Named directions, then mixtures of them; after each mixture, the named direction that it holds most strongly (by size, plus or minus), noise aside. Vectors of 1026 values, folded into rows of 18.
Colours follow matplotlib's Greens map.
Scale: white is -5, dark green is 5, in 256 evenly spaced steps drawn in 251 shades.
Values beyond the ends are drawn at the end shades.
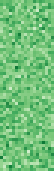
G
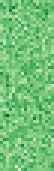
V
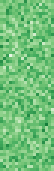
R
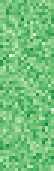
R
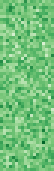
R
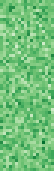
R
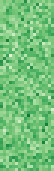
R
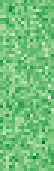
R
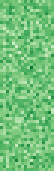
R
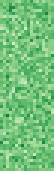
V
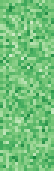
R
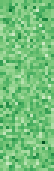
G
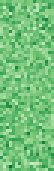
G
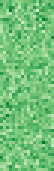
G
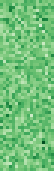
G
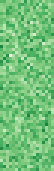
R
